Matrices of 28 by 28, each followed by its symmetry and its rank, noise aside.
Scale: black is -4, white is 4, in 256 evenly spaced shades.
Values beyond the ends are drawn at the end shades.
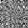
no symmetry, rank four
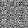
antisymmetric, rank four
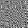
antisymmetric, rank four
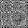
symmetric, rank four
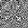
symmetric, rank four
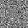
antisymmetric, rank eight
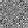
symmetric, rank four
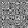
symmetric, rank four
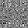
no symmetry, rank four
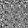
antisymmetric, rank four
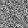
antisymmetric, rank four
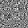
no symmetry, rank four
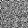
antisymmetric, rank eight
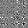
symmetric, rank four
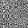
no symmetry, rank four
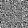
antisymmetric, rank eight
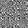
antisymmetric, rank four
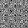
symmetric, rank four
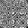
symmetric, rank four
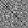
symmetric, rank four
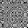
symmetric, rank four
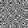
symmetric, rank four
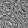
antisymmetric, rank eight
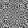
antisymmetric, rank four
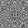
no symmetry, rank four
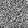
antisymmetric, rank eight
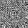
antisymmetric, rank eight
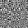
antisymmetric, rank four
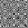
symmetric, rank four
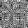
antisymmetric, rank four
